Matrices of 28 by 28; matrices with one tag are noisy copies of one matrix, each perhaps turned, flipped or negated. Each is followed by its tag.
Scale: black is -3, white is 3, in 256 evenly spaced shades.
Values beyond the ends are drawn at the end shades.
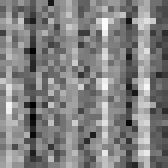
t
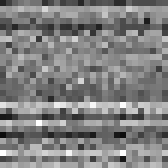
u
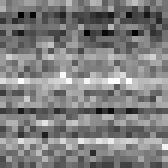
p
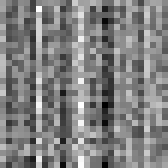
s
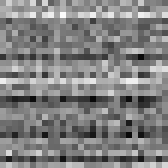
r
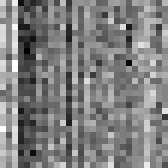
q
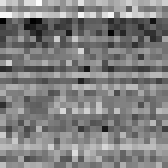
q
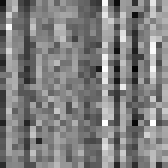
u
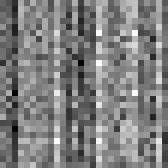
r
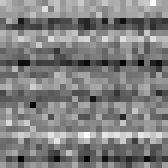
t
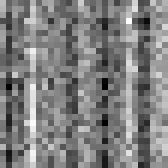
t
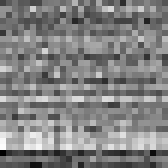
q
